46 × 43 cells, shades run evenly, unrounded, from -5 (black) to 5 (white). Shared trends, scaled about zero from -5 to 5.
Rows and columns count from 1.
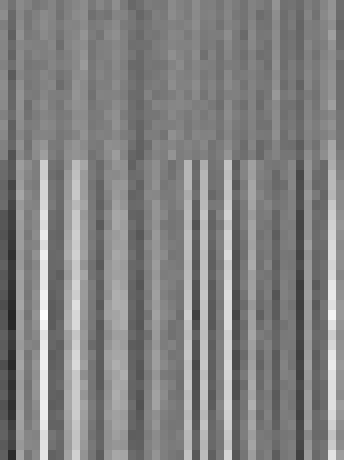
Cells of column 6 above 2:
30
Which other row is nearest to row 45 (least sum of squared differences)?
44
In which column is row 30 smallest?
2
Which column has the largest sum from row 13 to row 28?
6
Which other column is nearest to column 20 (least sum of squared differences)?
39
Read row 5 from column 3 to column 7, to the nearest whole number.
0 0 0 0 0
